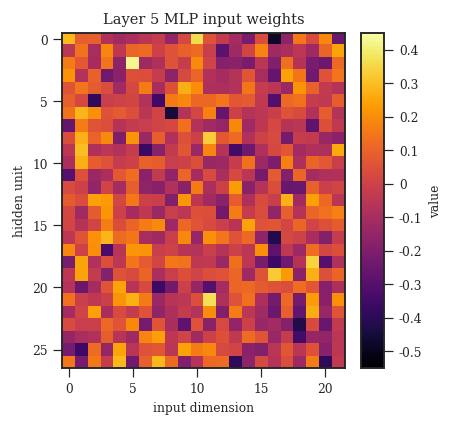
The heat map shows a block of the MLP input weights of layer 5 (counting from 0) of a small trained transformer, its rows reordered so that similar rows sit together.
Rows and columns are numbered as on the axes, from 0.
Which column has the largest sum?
5
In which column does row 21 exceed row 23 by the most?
11
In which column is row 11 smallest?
0
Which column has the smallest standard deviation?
15
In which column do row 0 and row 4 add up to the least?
16
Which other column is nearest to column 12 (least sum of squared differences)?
8
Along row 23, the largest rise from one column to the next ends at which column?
19
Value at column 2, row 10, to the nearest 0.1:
0.1
